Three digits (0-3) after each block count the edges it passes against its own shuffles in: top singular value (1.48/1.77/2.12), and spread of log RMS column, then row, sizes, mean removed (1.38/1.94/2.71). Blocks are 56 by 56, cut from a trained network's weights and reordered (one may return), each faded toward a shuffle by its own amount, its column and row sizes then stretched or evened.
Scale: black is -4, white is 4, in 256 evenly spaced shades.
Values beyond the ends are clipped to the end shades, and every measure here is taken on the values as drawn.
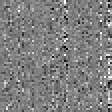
1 3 0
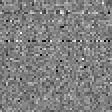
1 0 2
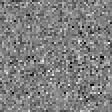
0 0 1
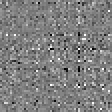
2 2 2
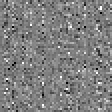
0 3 0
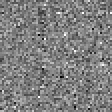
0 1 0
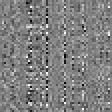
3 3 0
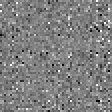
0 2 1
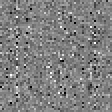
1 2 1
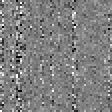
0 3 0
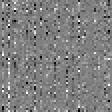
1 3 1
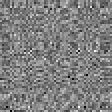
3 0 1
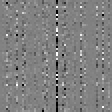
3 3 0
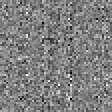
1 2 0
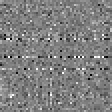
2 0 2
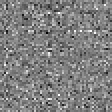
2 1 1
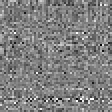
2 0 2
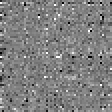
2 2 2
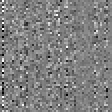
1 3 0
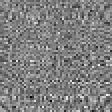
3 0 2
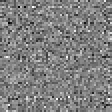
1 1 2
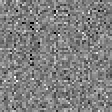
2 1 0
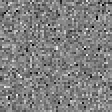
1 0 1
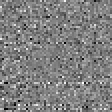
2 1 2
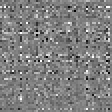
1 2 3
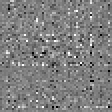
1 2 2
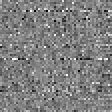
1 0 2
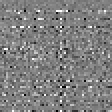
2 1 3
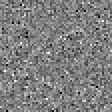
0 0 0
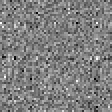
2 1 1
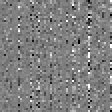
1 3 0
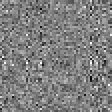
3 2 0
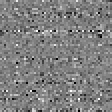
1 1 3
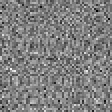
3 0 0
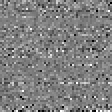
1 0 3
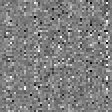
1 2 0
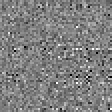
1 1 1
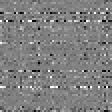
2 1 3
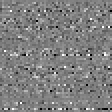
0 0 3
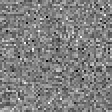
2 0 0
